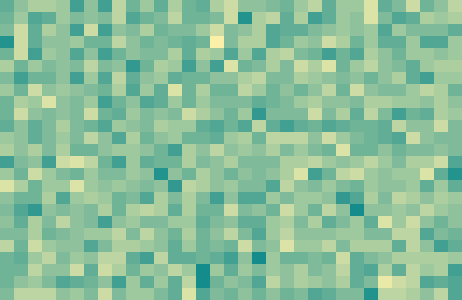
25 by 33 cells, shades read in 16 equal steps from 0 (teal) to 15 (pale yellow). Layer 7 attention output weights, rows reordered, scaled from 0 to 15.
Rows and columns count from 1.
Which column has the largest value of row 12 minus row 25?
24
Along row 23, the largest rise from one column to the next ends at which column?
16
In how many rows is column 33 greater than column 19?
10
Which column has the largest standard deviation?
3
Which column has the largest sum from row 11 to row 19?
30
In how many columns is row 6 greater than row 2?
16
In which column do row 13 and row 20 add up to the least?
13
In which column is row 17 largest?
29
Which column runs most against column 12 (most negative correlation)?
26
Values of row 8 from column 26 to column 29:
12 8 7 7
